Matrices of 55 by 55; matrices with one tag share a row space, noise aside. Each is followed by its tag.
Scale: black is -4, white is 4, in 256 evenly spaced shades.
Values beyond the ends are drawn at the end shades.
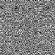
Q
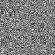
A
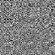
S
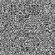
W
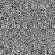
A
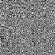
A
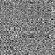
S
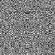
W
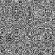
Q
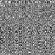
Q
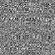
W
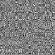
Q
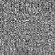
W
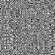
S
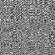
S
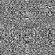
W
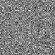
Q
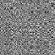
S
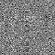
W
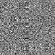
W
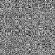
Q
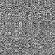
Q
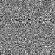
Q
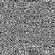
W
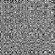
S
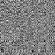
A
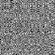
S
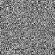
A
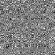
A
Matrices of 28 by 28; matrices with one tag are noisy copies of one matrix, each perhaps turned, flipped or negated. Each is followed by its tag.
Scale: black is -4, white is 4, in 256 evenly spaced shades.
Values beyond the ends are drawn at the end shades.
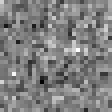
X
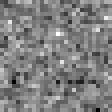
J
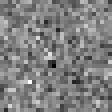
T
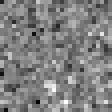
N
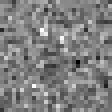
X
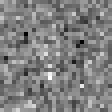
X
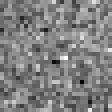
T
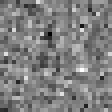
X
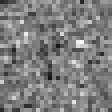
X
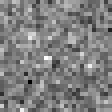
T
